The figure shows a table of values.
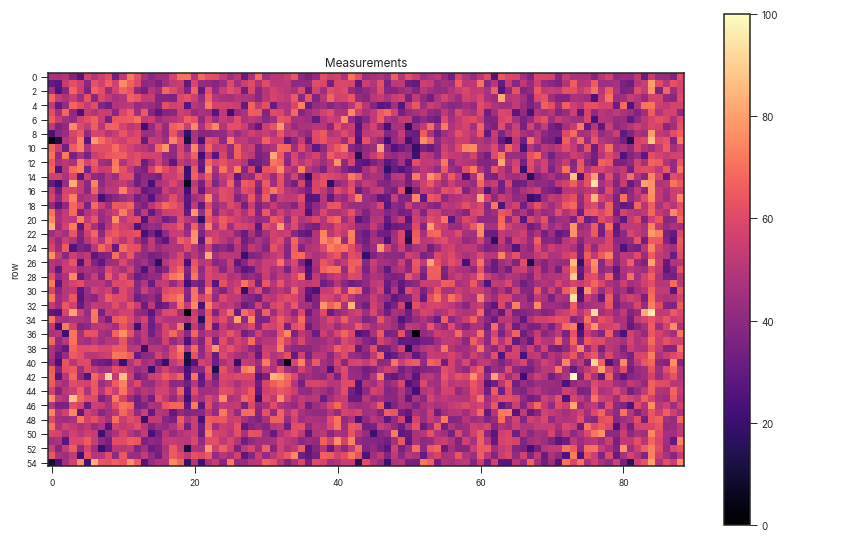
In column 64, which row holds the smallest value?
9
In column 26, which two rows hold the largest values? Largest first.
34, 13
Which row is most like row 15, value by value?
33
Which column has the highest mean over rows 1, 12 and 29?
84
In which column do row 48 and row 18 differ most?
63
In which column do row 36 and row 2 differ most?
51
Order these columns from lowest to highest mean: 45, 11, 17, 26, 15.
15, 45, 26, 17, 11
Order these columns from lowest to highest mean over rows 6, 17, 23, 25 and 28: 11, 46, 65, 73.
46, 65, 11, 73
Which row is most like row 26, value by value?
14
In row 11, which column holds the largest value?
31
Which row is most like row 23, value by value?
32
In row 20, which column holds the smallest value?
21
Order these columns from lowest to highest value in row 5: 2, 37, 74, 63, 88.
74, 88, 37, 63, 2
